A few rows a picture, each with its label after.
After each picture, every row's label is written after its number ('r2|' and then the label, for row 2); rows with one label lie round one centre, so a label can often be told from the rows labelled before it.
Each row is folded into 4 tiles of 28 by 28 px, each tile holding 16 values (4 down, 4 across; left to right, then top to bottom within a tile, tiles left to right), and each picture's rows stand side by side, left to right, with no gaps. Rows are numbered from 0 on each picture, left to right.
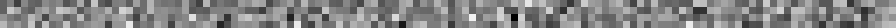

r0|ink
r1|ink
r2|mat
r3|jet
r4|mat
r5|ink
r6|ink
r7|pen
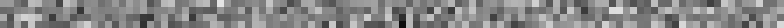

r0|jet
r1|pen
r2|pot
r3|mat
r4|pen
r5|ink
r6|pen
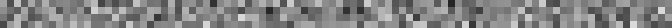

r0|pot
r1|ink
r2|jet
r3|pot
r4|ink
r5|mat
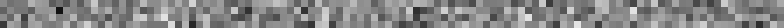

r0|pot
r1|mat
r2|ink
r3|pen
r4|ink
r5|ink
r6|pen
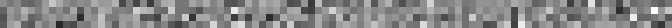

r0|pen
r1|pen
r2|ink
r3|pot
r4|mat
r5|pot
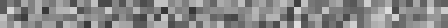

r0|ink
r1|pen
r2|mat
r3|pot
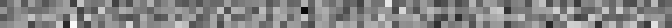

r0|mat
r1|ink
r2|ink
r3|pot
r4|pot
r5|ink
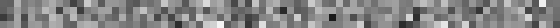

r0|pot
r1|pen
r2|pot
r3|pen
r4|ink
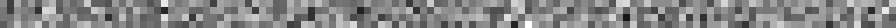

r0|pot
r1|pen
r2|jet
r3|ink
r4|jet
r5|mat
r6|pen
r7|mat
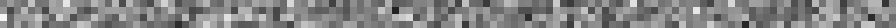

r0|jet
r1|pen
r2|jet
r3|pot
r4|pen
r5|jet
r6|pen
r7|pot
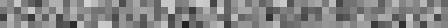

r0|pen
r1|pen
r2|pen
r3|mat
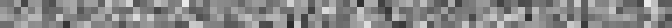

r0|jet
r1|jet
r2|mat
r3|jet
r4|pot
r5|pot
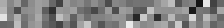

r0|jet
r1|ink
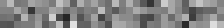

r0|mat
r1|pen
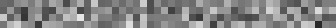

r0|ink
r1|pot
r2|pot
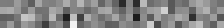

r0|mat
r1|pot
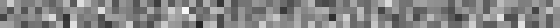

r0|mat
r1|ink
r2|pot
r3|pen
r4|mat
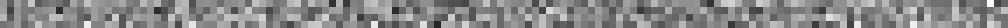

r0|pot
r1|jet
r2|jet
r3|pot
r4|ink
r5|jet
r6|pen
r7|mat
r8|ink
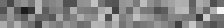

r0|ink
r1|jet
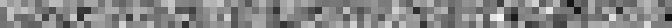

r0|pen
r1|pen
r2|jet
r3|ink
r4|mat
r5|pot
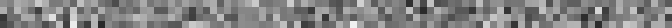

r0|mat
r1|jet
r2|mat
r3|ink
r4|pot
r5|ink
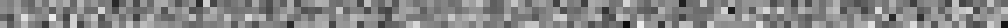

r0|mat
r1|ink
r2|jet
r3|jet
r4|jet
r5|jet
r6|pot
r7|pot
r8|ink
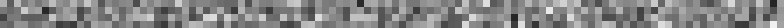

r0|pen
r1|jet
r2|jet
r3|jet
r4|mat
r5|pen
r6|pen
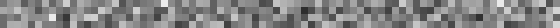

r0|mat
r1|pen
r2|pen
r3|jet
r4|pen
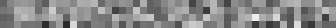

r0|mat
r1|jet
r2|mat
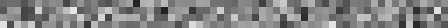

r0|ink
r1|jet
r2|pen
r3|mat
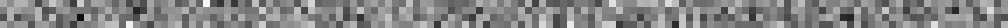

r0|pen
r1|ink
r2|pot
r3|pot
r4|ink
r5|pen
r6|pen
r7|mat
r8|pot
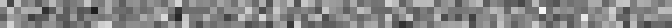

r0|pen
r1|mat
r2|mat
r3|pen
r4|pot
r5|mat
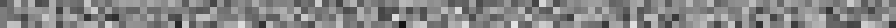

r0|pot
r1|mat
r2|ink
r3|jet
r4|ink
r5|mat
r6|mat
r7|jet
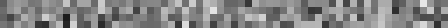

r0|mat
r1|mat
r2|jet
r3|pot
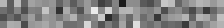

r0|pot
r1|pen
